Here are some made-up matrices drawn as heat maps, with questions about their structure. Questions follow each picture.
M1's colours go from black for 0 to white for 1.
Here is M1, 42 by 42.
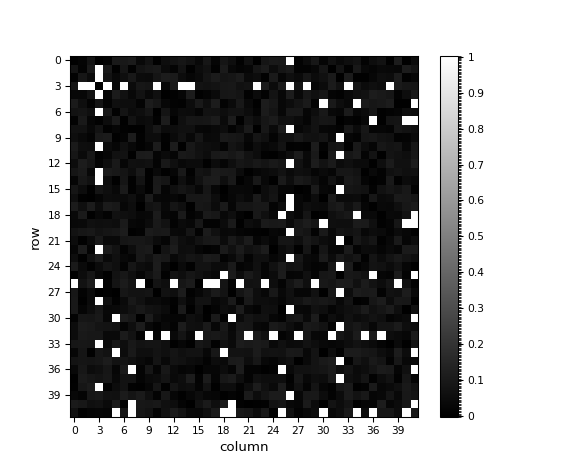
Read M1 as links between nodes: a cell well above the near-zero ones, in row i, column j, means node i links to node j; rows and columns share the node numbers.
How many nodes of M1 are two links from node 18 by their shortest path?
6
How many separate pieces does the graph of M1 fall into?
3
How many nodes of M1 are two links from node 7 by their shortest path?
6
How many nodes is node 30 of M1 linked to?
3
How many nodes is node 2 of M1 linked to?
1
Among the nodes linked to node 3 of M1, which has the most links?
node 26
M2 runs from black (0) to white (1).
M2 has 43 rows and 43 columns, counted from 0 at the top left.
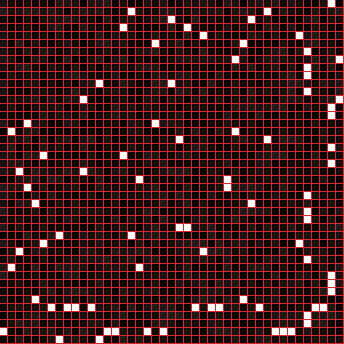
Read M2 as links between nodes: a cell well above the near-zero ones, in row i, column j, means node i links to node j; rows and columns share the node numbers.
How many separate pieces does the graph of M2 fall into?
3
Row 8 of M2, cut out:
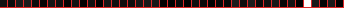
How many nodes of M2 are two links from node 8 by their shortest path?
9
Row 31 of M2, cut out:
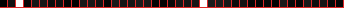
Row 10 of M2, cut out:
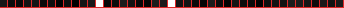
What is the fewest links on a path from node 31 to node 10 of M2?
3
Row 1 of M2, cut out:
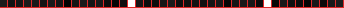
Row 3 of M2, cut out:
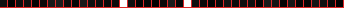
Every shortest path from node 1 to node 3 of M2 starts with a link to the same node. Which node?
node 33
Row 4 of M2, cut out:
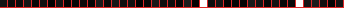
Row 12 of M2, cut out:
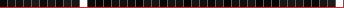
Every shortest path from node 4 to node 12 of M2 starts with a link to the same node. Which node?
node 25
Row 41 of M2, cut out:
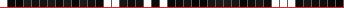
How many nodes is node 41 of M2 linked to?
8
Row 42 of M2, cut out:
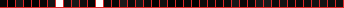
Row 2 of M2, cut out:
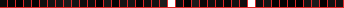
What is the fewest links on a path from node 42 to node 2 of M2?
4
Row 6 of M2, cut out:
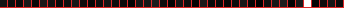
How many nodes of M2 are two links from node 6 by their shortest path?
9
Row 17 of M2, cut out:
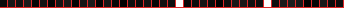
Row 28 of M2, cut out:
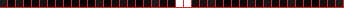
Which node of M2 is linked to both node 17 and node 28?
node 22
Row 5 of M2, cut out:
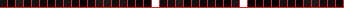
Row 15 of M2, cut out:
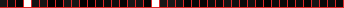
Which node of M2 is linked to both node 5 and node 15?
node 19
